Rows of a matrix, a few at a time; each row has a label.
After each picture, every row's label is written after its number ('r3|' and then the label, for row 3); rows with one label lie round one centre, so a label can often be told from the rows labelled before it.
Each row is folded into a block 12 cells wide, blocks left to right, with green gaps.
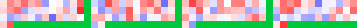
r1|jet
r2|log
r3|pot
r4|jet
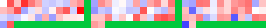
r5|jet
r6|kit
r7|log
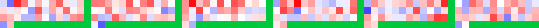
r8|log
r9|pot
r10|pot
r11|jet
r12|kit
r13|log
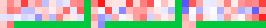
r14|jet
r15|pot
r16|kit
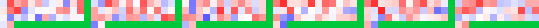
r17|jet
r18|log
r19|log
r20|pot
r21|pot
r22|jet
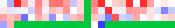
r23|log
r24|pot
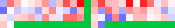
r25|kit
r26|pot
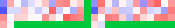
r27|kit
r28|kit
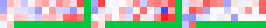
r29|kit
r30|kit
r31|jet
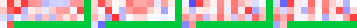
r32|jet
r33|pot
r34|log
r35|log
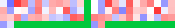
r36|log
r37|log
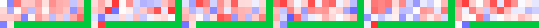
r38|log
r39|jet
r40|log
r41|pot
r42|jet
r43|pot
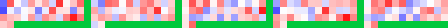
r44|kit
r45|log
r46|jet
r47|kit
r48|jet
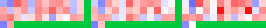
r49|log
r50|log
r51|log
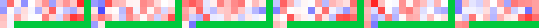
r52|kit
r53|log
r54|pot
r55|kit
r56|pot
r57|kit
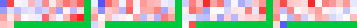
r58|kit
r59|log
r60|jet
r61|pot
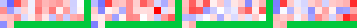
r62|log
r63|log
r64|jet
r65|kit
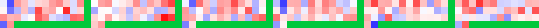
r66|log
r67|kit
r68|log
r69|log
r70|pot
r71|jet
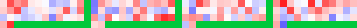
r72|jet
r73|kit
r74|log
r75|pot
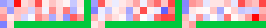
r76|log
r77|kit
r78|kit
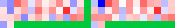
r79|log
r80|log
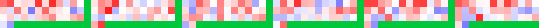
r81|pot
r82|jet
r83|log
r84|jet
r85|pot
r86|pot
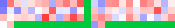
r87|kit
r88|log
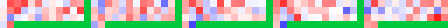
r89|jet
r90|log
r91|pot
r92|pot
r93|kit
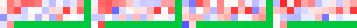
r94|jet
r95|jet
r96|log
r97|jet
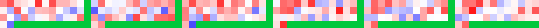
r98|pot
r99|kit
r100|pot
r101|jet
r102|jet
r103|jet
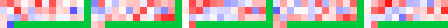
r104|pot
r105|kit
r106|jet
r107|kit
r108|jet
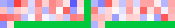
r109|log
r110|log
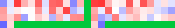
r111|log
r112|pot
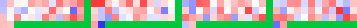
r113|kit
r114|pot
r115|log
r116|log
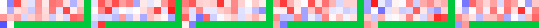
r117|log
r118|jet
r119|pot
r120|pot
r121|kit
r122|log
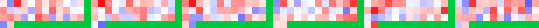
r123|log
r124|pot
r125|pot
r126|kit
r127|jet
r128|log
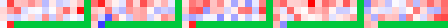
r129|jet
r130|pot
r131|jet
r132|pot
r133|kit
